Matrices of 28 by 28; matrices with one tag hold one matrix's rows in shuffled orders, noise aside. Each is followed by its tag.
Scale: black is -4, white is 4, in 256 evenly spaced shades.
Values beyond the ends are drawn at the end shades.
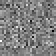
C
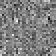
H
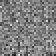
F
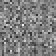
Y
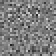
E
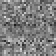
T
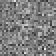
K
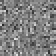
H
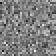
H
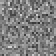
E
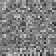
T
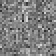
K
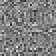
Y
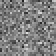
K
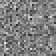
Y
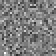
Y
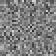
C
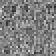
F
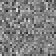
F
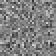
C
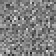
C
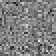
K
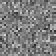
H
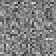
C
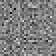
Y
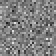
C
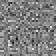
E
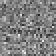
T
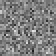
C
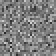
Y
